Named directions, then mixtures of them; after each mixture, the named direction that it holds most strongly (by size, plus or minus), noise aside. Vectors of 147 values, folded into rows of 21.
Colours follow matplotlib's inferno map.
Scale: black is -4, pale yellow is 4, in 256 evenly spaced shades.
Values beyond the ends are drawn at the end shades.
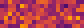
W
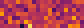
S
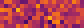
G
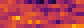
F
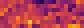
F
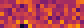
S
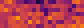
F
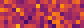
G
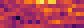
F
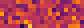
S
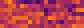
F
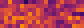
W
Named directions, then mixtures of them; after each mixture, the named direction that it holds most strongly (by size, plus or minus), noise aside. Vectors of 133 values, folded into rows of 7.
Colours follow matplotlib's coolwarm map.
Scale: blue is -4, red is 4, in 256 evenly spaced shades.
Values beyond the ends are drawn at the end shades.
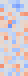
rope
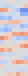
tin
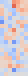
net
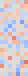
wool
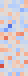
wool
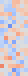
net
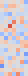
wool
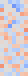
rope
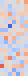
wool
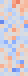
net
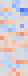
tin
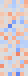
wool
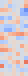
tin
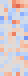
rope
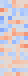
tin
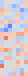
tin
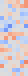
wool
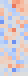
net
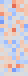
net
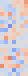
net
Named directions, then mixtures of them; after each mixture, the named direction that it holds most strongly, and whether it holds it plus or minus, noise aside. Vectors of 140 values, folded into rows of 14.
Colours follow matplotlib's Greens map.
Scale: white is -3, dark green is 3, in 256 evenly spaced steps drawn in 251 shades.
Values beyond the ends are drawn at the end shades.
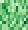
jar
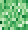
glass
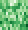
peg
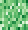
glass, plus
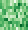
peg, plus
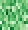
peg, minus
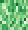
jar, minus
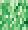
jar, plus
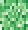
glass, plus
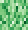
jar, plus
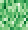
jar, plus
